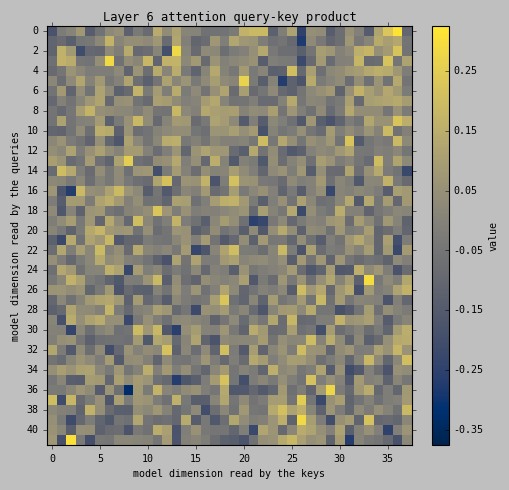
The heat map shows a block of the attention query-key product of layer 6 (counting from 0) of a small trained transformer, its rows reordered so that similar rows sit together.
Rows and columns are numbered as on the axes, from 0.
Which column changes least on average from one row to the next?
14
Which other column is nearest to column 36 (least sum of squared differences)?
34
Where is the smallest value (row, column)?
36, 8
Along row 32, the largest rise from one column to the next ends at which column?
18
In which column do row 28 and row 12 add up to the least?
22
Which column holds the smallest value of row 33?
7
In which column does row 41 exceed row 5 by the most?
24
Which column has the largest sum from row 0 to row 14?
13
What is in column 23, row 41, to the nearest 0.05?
0.05
